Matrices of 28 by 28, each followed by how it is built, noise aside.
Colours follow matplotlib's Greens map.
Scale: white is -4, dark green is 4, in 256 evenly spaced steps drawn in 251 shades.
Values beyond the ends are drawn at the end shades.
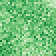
smooth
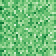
repeating rows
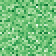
low rank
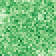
smooth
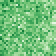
smooth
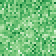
smooth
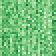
blocks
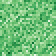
Hankel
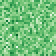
repeating rows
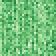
blocks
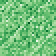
Hankel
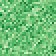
Hankel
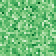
repeating rows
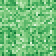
blocks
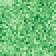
smooth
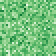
repeating rows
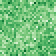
smooth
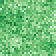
smooth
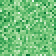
low rank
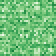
blocks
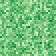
blocks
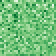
low rank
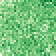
smooth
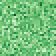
low rank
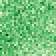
smooth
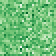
low rank
